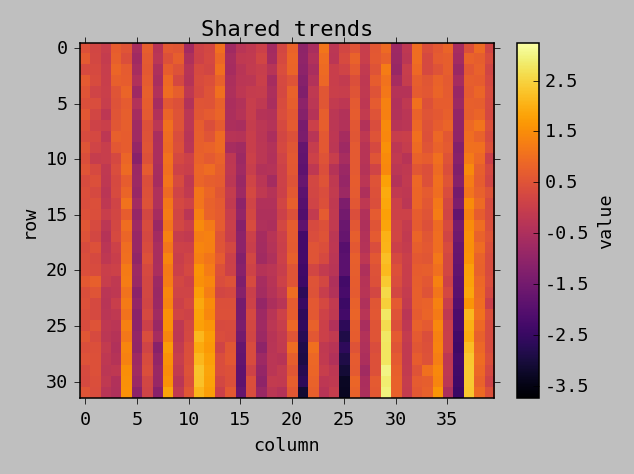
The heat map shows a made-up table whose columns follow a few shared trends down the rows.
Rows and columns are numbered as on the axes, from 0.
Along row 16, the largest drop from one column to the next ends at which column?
21
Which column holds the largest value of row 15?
29
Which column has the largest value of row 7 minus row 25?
25
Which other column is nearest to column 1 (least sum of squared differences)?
39
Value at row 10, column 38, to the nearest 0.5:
1
